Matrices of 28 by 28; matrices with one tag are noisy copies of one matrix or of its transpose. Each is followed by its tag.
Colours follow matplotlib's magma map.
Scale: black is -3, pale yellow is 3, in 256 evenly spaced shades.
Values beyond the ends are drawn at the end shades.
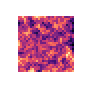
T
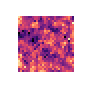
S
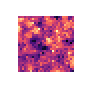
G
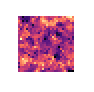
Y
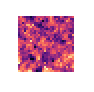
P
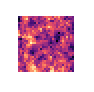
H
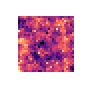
Y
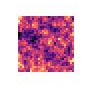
S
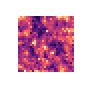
S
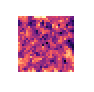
T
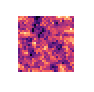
S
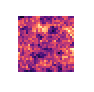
H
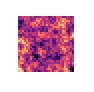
Y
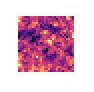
S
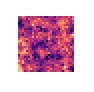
Y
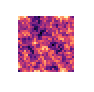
S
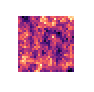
Y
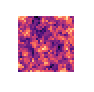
S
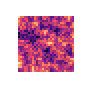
S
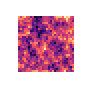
S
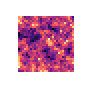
S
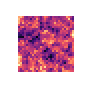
S
